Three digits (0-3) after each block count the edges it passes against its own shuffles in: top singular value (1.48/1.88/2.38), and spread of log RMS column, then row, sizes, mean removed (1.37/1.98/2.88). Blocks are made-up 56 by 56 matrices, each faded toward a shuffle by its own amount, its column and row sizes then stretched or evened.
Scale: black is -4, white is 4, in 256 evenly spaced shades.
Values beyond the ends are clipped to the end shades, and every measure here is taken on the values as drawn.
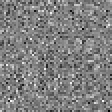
2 0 1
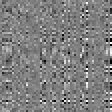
3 3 1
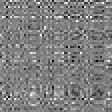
3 0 3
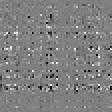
1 2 3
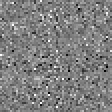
0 1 1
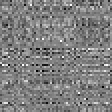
3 0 3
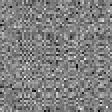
3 1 0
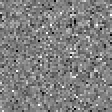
1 1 0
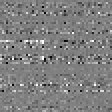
0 1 3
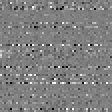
0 0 3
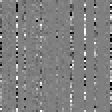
1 3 0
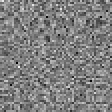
2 0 0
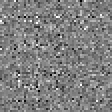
1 1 2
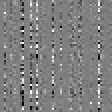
3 3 1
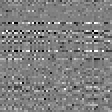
3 1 3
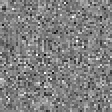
1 0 1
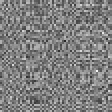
3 1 1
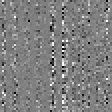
2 3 0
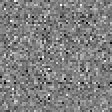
1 1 1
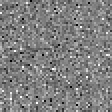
0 1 0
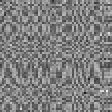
3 1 0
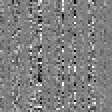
2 3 1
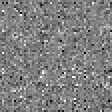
0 2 1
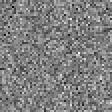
0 0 0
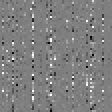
1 3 1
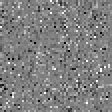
1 1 0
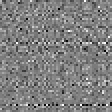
3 1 2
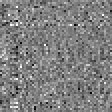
2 1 1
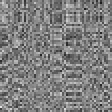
3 2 0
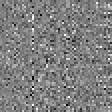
2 2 0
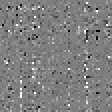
0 2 1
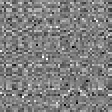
3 0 2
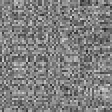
2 0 0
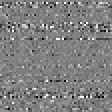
0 0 3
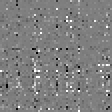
1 2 2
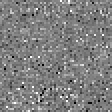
0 0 1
